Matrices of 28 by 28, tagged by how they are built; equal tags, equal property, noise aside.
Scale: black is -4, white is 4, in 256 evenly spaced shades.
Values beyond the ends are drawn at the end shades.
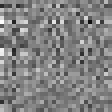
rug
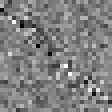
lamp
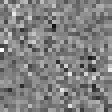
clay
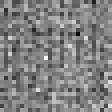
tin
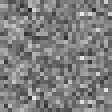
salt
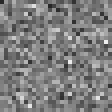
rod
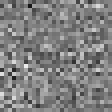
rug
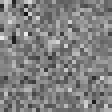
clay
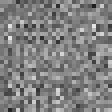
rug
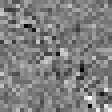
lamp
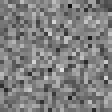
rod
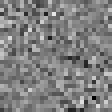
clay
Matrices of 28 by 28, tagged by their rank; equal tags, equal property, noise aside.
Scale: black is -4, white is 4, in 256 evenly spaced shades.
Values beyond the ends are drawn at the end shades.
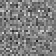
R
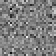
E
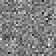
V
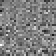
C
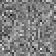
R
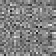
C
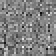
C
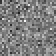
R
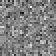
V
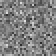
V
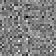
E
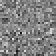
R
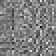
C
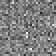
V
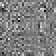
E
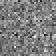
R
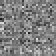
E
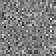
R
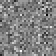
V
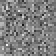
R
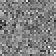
V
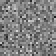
V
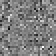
C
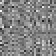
C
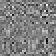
C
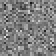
R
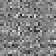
C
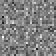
V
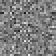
E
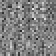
C
